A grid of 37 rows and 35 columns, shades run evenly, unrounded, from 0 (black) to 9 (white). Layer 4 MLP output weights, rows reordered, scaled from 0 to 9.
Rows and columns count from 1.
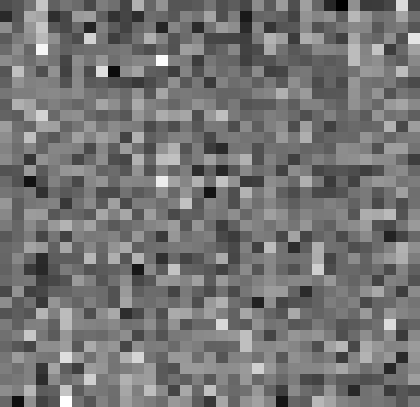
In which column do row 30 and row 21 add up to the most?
6
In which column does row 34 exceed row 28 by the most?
22
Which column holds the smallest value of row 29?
11
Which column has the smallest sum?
29
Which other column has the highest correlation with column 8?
35
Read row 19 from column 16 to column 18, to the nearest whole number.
7 3 5
